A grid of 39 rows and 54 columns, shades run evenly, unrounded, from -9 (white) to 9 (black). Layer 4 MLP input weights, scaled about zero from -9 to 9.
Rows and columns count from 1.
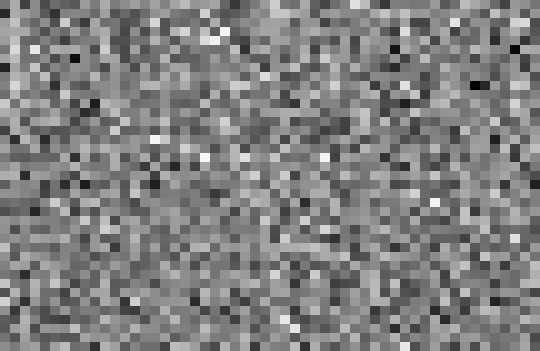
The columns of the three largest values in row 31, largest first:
3, 45, 31
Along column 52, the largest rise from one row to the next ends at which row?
6
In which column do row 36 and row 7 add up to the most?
8
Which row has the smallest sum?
20
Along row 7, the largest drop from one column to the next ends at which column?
9
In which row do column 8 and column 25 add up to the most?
7
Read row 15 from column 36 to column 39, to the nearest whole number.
-2 -3 0 0
